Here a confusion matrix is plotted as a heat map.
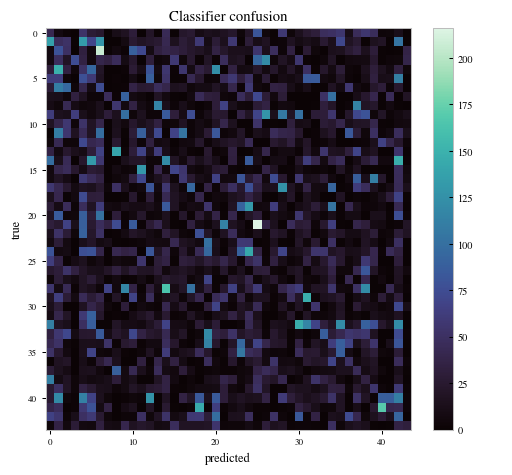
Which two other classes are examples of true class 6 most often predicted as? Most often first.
1, 2
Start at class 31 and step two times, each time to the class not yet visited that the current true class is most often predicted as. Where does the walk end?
42
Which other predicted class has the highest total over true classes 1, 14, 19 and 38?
0
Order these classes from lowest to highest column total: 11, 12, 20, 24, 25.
11, 12, 20, 24, 25
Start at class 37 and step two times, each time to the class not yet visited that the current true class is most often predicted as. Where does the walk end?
13
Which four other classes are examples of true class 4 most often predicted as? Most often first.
1, 20, 5, 12
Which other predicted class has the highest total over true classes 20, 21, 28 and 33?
25
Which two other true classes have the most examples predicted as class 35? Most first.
32, 34
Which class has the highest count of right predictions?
24
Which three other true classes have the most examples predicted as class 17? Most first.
28, 9, 42
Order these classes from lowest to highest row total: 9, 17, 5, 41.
41, 5, 17, 9
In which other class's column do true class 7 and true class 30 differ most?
34
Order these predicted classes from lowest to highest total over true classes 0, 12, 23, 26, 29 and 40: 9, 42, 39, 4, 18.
9, 39, 18, 42, 4
